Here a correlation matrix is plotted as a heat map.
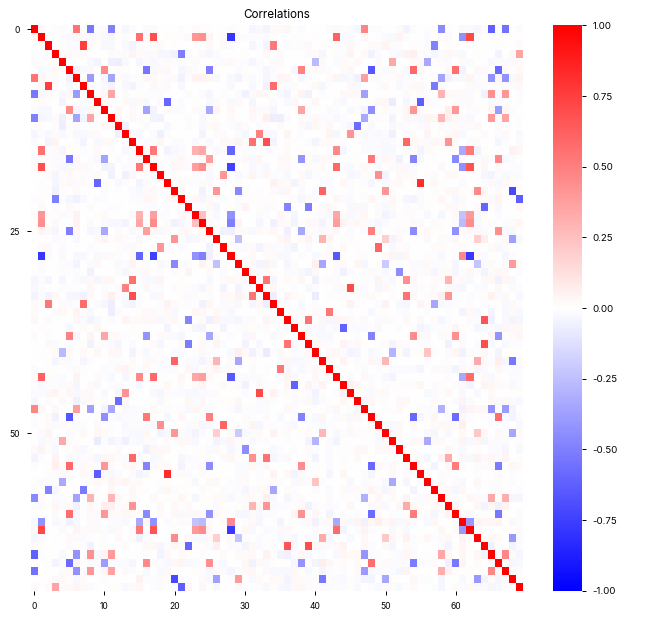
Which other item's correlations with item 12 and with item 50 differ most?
46
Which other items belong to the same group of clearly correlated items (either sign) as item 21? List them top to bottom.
3, 69
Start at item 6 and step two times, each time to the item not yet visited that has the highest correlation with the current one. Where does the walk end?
47
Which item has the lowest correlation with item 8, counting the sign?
0
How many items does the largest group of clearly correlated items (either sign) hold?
9
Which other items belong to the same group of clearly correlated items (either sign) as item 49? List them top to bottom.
18, 27
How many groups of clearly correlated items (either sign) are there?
16
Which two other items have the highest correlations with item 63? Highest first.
20, 41
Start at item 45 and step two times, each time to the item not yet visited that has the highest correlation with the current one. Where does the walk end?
13
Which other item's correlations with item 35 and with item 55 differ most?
19
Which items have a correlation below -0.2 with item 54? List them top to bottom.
16, 25, 48, 66
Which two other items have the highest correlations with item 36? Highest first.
64, 39
